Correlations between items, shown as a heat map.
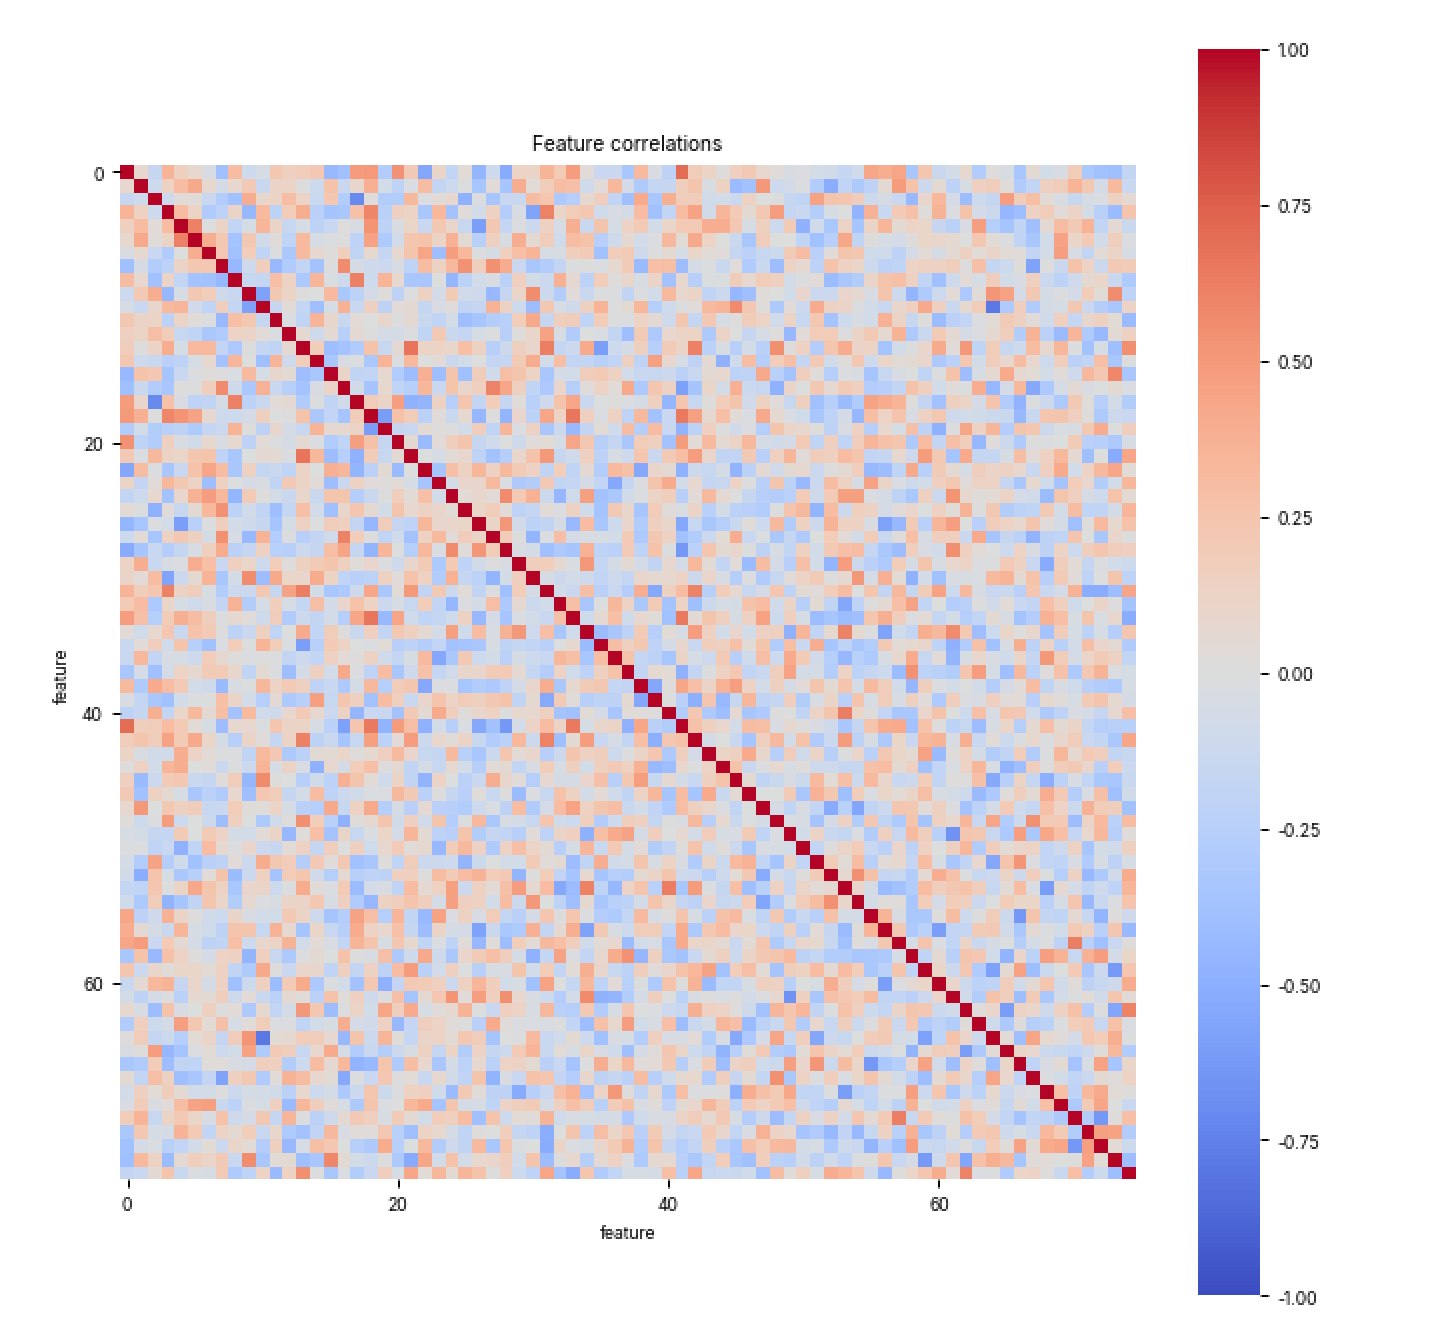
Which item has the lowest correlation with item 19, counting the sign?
18
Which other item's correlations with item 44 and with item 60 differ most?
56
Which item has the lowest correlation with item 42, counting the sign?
39
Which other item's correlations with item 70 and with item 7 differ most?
57
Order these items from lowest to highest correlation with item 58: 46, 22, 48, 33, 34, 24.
24, 34, 33, 46, 48, 22
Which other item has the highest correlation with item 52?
54
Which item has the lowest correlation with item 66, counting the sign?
55
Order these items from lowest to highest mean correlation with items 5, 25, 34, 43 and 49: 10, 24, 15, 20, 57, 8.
8, 15, 57, 10, 20, 24
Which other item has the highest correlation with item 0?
41
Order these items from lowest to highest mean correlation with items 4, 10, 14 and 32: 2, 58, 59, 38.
2, 38, 59, 58
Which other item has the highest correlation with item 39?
14
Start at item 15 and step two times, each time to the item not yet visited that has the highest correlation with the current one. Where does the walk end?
9
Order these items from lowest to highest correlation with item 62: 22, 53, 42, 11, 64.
11, 22, 64, 53, 42
